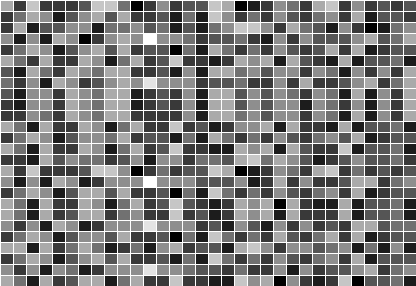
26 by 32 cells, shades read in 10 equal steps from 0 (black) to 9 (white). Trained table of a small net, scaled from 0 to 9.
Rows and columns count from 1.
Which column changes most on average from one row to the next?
14
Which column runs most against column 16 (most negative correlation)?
10
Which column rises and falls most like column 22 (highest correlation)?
28
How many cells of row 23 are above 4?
13
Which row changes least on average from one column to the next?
15
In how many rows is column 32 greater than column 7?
9
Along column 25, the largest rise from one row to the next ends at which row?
16
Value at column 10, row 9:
6
